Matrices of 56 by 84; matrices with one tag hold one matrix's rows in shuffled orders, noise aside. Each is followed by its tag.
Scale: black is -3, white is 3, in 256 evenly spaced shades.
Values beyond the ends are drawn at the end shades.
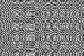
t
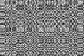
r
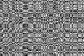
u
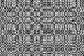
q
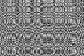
q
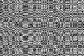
u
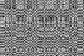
r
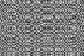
q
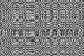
t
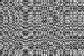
u
